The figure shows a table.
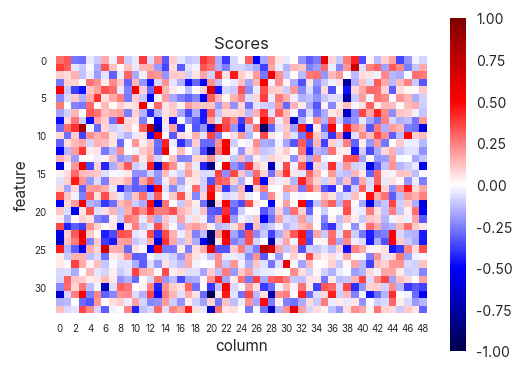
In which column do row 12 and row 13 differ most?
20
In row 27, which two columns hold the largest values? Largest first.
30, 2
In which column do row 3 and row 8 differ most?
4
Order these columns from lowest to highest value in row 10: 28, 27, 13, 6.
28, 6, 27, 13
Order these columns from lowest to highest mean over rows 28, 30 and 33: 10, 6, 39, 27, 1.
6, 27, 39, 10, 1
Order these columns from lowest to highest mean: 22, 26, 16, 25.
16, 25, 26, 22
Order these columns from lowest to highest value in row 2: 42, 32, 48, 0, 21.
32, 42, 0, 48, 21
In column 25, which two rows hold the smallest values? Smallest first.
17, 22
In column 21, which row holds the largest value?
9
